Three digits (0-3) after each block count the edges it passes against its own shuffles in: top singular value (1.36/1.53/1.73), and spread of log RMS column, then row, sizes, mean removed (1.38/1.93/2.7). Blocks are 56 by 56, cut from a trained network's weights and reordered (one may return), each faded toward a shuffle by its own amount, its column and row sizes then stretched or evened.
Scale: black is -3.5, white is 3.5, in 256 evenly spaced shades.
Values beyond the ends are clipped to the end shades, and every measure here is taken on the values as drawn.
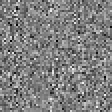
0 2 0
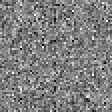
0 1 0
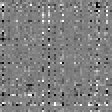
1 3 3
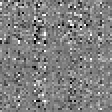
2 3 2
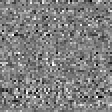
2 0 3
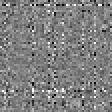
3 2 2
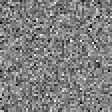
0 1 0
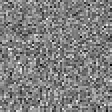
2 0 0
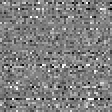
1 0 3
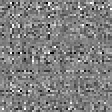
3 1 3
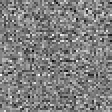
3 0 2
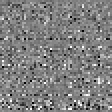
0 2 3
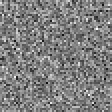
0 0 0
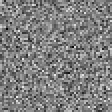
3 0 0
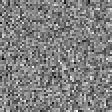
1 0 0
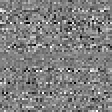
2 0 3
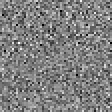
0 0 1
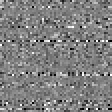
2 0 3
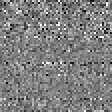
2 1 3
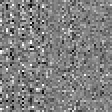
1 3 0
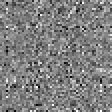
3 2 2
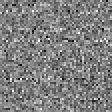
2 0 2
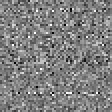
2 1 2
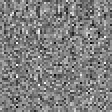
3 2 1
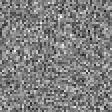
3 0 0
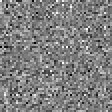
1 1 2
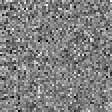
1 1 1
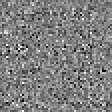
1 1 2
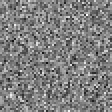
0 0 0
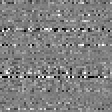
2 0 3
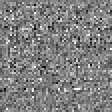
0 1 2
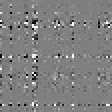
2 3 3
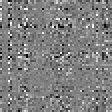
2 3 3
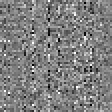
2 3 0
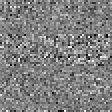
2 0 3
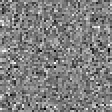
1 1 1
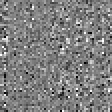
0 3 1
